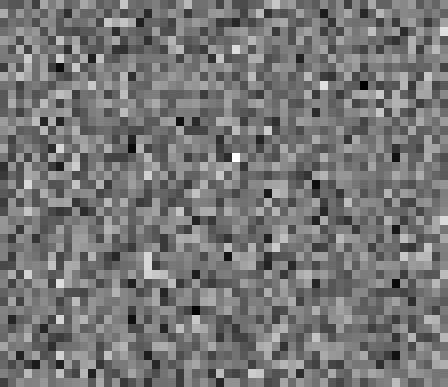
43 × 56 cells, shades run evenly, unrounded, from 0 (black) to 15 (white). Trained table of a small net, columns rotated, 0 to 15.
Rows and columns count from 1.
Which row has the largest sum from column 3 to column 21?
31
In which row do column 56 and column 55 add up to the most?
25
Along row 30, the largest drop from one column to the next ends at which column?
20
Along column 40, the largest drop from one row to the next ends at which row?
21
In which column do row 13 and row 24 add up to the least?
11
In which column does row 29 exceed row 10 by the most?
46
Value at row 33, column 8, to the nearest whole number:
7
